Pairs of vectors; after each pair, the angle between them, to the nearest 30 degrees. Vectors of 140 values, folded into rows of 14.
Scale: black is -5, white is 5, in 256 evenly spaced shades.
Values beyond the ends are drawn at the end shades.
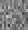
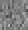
150 degrees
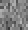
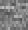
120 degrees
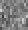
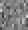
30 degrees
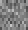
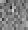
60 degrees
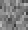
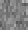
150 degrees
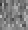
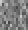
120 degrees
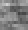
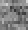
30 degrees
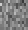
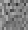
60 degrees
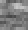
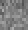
120 degrees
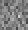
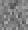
150 degrees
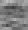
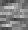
150 degrees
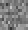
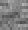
60 degrees
